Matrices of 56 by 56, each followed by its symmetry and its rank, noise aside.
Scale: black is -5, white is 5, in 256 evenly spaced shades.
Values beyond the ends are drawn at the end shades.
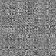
antisymmetric, rank six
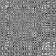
symmetric, rank four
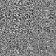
antisymmetric, rank six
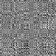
antisymmetric, rank six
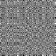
antisymmetric, rank four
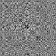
symmetric, rank five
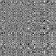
no symmetry, rank four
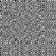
antisymmetric, rank four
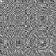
symmetric, rank five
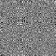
antisymmetric, rank six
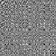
symmetric, rank six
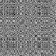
symmetric, rank five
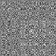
symmetric, rank six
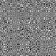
antisymmetric, rank six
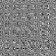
antisymmetric, rank six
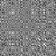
symmetric, rank four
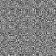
antisymmetric, rank six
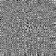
no symmetry, rank five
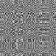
no symmetry, rank four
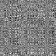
antisymmetric, rank four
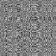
no symmetry, rank four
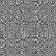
no symmetry, rank five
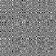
no symmetry, rank five
